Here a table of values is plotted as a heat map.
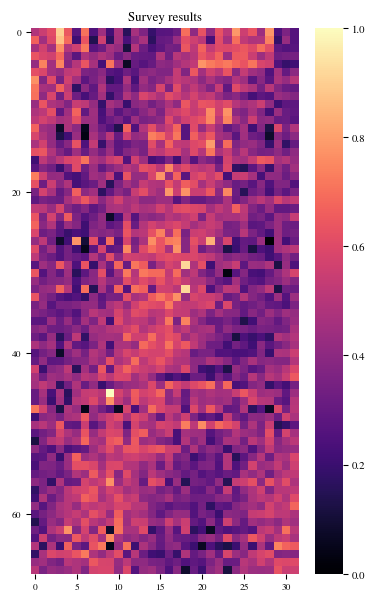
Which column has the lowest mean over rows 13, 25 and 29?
28
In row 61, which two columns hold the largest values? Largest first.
10, 6
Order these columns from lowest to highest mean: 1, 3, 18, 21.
3, 1, 21, 18
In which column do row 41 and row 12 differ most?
12
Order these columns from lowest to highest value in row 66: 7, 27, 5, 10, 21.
21, 10, 5, 27, 7
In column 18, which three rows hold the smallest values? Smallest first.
67, 56, 43
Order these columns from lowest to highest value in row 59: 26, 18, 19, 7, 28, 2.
19, 18, 2, 26, 7, 28
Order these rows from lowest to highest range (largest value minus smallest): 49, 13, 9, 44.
9, 44, 49, 13
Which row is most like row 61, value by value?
48
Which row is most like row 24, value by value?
8
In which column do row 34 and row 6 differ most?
0
